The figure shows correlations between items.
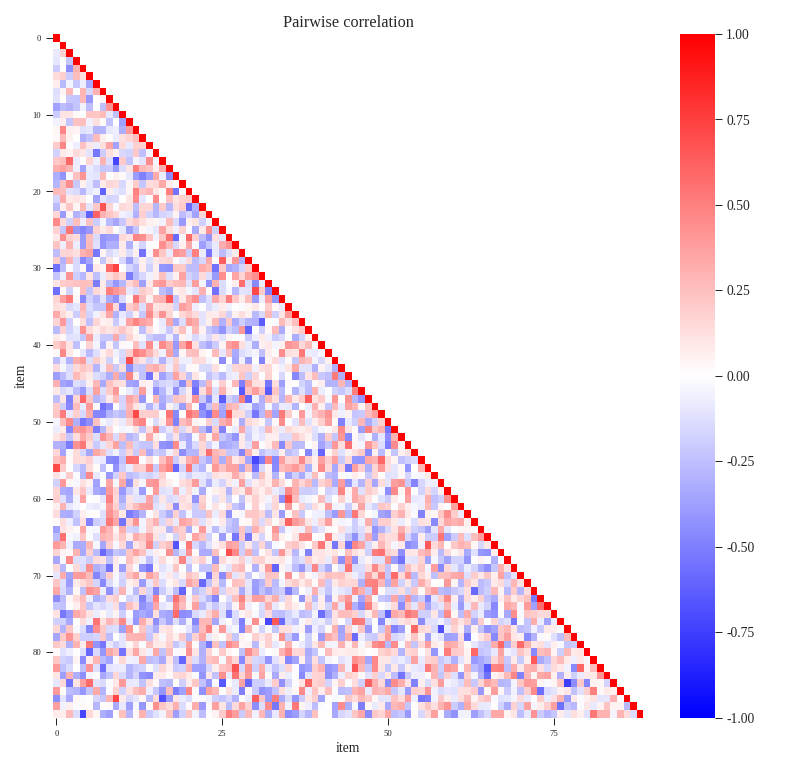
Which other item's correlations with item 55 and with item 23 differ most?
49
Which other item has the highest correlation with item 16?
2
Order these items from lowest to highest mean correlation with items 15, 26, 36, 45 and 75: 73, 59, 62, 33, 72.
33, 72, 73, 62, 59
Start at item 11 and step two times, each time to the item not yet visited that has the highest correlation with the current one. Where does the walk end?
44
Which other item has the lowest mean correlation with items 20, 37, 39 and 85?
18
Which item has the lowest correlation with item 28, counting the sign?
46
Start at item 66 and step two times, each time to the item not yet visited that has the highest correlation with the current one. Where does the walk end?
0
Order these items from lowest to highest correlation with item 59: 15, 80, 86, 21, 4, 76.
76, 21, 86, 4, 15, 80
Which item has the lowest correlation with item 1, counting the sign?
75
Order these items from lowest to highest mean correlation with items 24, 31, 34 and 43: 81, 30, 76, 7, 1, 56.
76, 30, 7, 81, 1, 56
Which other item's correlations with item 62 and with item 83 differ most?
52
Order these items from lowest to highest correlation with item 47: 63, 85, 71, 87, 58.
85, 87, 58, 63, 71
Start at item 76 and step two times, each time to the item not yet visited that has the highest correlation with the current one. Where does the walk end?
30
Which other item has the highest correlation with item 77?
54
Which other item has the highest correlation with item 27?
82
